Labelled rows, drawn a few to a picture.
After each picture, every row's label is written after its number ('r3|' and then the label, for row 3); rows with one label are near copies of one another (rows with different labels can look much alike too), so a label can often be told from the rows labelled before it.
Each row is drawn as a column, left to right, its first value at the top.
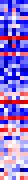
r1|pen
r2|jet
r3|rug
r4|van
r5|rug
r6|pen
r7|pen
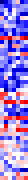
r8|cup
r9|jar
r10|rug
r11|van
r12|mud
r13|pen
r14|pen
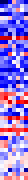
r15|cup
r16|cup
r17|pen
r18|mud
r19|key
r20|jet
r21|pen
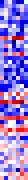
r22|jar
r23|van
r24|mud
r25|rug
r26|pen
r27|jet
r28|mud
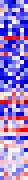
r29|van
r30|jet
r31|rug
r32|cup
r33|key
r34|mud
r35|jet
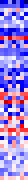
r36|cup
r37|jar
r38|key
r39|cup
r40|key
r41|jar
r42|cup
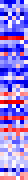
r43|pen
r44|pen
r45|jar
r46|pen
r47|key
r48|pen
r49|mud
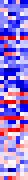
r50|key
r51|van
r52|pen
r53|pen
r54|mud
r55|jar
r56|jar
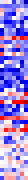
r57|van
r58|mud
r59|mud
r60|pen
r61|van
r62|jet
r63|jar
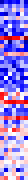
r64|cup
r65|pen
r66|rug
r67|jet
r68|pen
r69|van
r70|rug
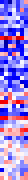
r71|pen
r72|rug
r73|cup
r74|van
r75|rug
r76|key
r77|mud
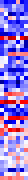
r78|key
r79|jar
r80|pen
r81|pen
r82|mud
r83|pen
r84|rug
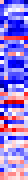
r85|mud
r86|jar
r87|jet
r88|jet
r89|jet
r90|jet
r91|cup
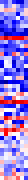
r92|jet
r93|key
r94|key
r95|jet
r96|pen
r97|jar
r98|van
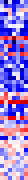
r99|jet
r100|cup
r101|van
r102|rug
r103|jar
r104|van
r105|jet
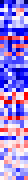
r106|cup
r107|jet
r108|rug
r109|cup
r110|van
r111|van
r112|cup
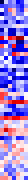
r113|cup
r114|mud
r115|key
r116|van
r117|rug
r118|rug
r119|van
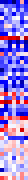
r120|pen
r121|jar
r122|rug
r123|cup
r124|rug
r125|mud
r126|rug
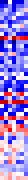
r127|rug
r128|jar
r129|mud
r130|rug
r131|jar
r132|jar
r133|key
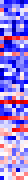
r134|van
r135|rug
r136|rug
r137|jet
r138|pen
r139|jar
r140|jet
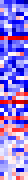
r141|key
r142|jar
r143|rug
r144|jet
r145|pen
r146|pen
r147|jar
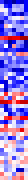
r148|jet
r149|jar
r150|rug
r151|cup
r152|pen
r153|pen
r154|rug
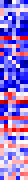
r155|van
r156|jar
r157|cup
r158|mud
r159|van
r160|jet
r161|jet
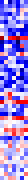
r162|rug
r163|mud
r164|cup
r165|key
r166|rug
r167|van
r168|jet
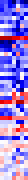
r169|rug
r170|rug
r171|rug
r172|cup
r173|jet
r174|jar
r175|cup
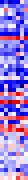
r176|jar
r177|key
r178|jar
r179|jar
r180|pen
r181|mud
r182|key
